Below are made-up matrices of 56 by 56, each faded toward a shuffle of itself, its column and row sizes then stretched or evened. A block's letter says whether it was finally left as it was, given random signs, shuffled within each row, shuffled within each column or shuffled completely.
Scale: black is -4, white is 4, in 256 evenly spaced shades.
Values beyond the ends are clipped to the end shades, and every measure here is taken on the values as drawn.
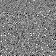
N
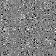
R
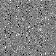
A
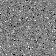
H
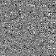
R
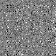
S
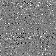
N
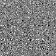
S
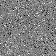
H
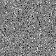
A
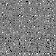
R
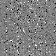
A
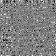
R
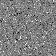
H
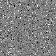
A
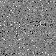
N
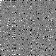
R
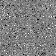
N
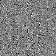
A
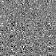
R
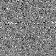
N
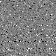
N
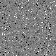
A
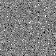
A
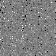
A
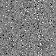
A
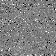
N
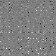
R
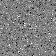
H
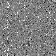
A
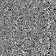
S
